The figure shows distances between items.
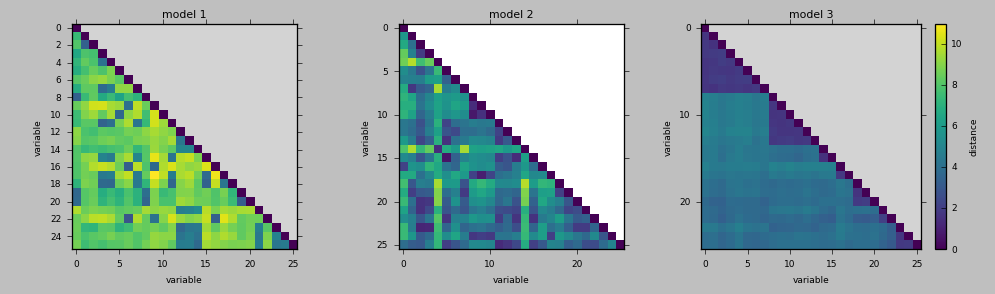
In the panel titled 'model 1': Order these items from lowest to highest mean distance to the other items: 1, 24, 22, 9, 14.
14, 24, 1, 22, 9
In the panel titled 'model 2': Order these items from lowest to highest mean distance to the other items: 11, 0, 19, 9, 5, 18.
11, 5, 19, 9, 18, 0
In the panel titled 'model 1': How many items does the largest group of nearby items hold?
7
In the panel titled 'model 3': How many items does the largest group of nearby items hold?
8
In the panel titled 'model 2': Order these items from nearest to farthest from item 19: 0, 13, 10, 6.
13, 6, 10, 0
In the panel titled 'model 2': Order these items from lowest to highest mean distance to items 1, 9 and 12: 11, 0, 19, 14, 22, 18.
11, 19, 22, 18, 0, 14
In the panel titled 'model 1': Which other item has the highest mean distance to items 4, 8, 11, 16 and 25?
10
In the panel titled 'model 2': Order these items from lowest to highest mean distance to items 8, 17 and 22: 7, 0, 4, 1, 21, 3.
21, 3, 7, 1, 0, 4
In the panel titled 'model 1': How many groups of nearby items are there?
6
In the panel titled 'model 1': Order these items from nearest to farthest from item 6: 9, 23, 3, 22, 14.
22, 9, 23, 14, 3
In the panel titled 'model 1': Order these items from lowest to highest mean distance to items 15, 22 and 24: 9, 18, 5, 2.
18, 9, 5, 2
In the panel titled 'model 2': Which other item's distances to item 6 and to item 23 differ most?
3
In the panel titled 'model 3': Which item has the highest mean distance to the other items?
16
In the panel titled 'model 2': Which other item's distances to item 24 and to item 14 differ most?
4
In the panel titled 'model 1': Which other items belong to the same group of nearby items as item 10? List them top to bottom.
5
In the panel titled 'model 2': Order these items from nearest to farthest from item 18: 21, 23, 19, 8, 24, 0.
19, 21, 23, 24, 8, 0
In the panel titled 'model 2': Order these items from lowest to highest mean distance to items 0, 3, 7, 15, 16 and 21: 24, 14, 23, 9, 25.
25, 23, 24, 9, 14
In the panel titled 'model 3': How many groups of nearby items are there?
7
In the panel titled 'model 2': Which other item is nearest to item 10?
8
